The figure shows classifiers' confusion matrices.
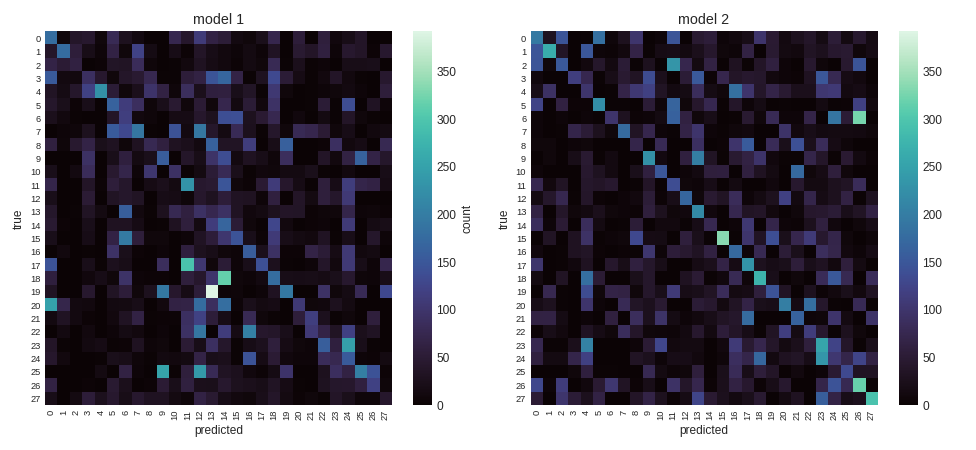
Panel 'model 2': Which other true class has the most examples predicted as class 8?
15
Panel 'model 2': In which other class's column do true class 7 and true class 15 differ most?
19
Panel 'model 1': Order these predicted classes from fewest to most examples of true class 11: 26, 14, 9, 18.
9, 26, 18, 14
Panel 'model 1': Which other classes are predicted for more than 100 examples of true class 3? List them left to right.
0, 13, 14, 18
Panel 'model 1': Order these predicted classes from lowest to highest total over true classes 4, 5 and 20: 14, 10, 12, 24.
10, 24, 12, 14
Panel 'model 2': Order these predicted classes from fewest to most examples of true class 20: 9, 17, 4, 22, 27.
27, 9, 17, 4, 22
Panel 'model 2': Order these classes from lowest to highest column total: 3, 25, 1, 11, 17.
3, 1, 25, 11, 17
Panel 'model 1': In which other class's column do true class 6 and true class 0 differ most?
15
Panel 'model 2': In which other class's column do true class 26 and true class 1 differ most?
4
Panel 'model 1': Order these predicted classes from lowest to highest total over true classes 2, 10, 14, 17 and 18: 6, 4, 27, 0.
4, 27, 6, 0
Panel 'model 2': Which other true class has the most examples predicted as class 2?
0
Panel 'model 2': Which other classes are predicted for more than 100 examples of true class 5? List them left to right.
0, 11, 26
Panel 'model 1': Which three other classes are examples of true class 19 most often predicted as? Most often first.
13, 9, 27
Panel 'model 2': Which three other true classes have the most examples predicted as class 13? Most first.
9, 3, 27
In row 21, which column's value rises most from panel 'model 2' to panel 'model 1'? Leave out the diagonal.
12
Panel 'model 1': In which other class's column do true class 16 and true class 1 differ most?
7
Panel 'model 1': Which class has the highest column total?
14
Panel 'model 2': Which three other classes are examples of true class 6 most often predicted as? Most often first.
26, 24, 11
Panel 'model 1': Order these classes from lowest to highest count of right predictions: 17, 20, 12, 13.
12, 13, 20, 17
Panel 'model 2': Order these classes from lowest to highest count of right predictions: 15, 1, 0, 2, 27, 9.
2, 0, 9, 1, 27, 15
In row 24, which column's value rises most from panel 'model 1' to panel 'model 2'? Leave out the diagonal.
23
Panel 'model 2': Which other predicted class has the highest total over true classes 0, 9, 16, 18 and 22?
13
